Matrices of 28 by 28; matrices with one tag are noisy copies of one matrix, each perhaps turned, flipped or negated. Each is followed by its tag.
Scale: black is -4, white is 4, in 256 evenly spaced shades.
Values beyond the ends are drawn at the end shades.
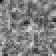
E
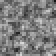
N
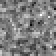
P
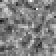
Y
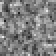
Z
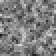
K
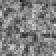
K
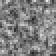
P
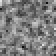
P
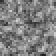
K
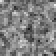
E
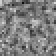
P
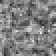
E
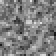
K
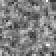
P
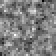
N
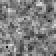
Z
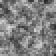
Y
